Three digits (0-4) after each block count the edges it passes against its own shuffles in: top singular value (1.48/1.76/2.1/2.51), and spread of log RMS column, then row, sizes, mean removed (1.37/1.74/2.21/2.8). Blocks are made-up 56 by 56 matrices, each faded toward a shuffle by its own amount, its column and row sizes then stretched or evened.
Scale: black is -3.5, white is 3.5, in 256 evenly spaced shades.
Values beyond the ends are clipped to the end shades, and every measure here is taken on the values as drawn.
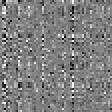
4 4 1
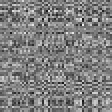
4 2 4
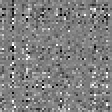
1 4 3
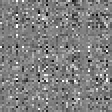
0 4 3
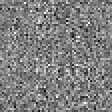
2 2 0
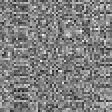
3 0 1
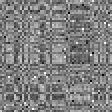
4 0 1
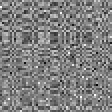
4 0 1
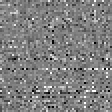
1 1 4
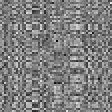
4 3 1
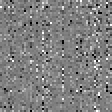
0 4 1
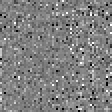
1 3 0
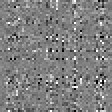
0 4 3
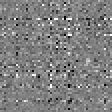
2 2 4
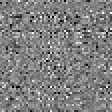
3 1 3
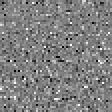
1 1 2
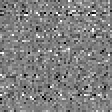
1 0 3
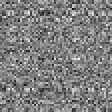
3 0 2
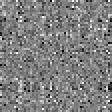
2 2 2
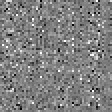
0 3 1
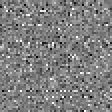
2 0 2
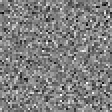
1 1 0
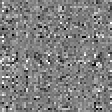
0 3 3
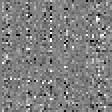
1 4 1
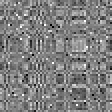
4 1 0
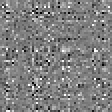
3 3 3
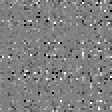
0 3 3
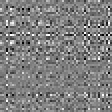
4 4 4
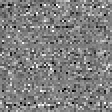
0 0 4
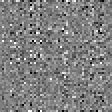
2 3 3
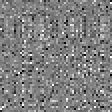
3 2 1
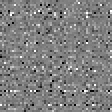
3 1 3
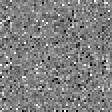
0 1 1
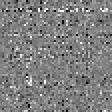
0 3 3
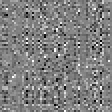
3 4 0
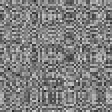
3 0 0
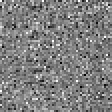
1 1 1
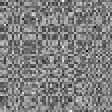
4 1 0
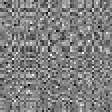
4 2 1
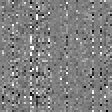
2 4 1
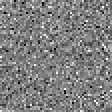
2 0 0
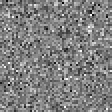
0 1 0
